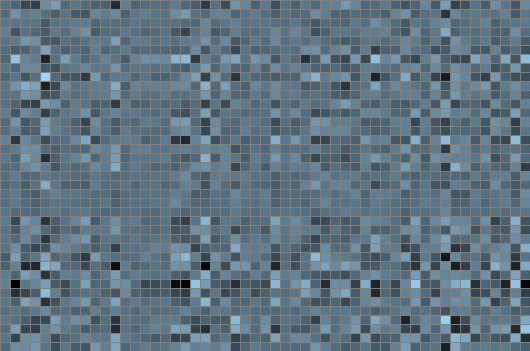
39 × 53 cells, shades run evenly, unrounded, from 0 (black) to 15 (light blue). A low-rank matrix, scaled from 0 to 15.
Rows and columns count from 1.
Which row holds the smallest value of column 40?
32
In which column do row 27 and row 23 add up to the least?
5
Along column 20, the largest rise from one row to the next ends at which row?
38
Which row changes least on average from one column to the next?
24
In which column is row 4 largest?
45
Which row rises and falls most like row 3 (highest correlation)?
27
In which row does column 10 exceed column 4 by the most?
30
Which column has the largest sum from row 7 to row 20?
12
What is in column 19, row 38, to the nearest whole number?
5
